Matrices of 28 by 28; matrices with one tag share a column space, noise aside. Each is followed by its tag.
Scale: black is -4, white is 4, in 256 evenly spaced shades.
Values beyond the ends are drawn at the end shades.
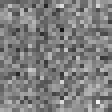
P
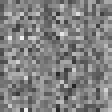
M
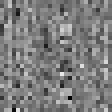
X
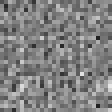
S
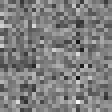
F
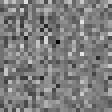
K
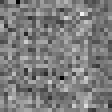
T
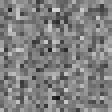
X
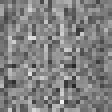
X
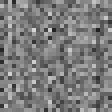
T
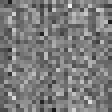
P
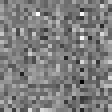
M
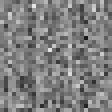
S
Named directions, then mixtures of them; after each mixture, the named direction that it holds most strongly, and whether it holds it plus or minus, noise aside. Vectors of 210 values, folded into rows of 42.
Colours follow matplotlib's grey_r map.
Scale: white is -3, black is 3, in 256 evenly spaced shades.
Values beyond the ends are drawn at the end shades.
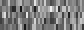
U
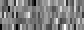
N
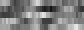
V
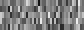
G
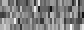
G, minus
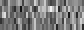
U, plus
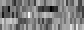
V, plus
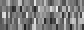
U, plus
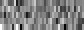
N, minus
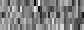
G, minus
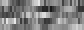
V, plus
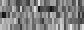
U, minus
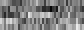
V, plus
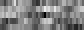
V, minus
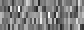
G, plus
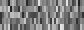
G, minus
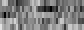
V, plus
